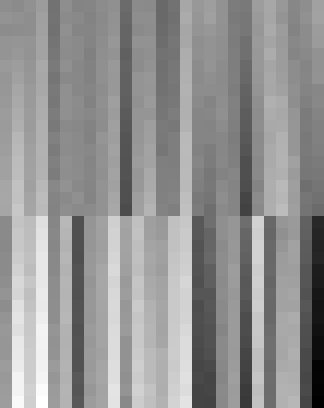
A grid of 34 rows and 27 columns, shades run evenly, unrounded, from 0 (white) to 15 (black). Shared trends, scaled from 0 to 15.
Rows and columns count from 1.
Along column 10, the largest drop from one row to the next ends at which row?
19
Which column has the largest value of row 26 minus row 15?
27
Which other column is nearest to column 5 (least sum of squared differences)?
20
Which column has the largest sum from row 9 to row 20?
21
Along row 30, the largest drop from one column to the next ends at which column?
22
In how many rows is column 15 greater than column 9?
18
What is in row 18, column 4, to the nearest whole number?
4
